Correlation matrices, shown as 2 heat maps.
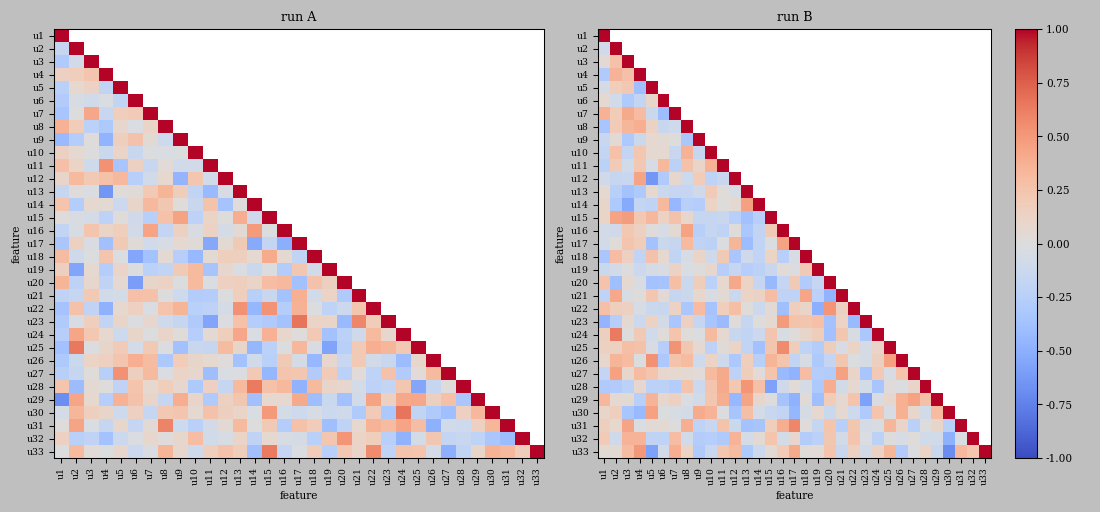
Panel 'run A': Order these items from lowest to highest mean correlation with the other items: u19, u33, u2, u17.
u19, u17, u2, u33
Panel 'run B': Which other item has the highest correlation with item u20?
u22
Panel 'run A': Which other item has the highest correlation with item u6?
u26
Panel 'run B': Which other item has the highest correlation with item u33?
u4
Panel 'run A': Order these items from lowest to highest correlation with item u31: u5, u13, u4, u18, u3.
u4, u3, u5, u18, u13
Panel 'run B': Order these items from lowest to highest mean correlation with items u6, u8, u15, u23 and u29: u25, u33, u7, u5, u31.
u7, u33, u25, u31, u5
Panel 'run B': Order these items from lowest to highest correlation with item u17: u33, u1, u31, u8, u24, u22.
u1, u24, u22, u8, u33, u31
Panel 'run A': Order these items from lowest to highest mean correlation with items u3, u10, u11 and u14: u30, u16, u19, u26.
u19, u26, u30, u16
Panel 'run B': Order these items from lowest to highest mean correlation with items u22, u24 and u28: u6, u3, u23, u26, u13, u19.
u23, u19, u6, u3, u26, u13
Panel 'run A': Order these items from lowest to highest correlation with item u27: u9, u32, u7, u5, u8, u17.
u32, u8, u9, u17, u7, u5
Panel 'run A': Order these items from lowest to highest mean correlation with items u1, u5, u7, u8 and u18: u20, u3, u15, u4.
u4, u3, u15, u20
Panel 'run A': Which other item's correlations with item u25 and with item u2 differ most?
u30
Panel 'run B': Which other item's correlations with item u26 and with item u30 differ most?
u3
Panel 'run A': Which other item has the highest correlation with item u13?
u22
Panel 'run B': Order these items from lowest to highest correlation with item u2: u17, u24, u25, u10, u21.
u17, u25, u10, u21, u24
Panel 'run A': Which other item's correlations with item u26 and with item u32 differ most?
u20
